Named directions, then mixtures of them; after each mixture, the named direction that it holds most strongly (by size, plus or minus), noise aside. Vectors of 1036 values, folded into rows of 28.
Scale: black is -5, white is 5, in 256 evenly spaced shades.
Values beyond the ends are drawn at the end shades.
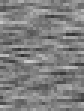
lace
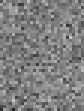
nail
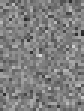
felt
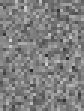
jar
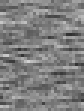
lace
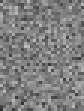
nail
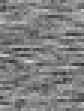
lace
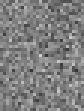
jar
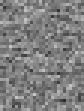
jar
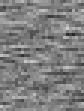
lace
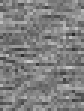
lace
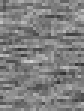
lace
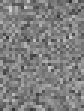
nail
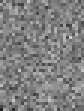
nail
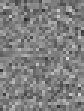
felt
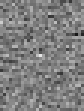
felt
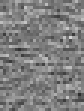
lace
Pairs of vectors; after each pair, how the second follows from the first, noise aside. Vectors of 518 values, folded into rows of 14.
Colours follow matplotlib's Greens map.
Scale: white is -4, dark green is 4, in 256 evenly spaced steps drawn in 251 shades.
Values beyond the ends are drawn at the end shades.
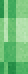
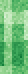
wrapped around, negated.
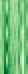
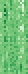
reversed, negated, partly zeroed.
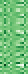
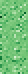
wrapped around, partly zeroed.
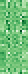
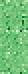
partly zeroed.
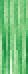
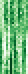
negated, scaled up.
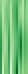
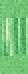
reversed, negated, partly zeroed.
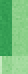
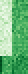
negated, scaled up.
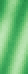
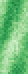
wrapped around, negated.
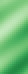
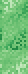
wrapped around, partly zeroed.
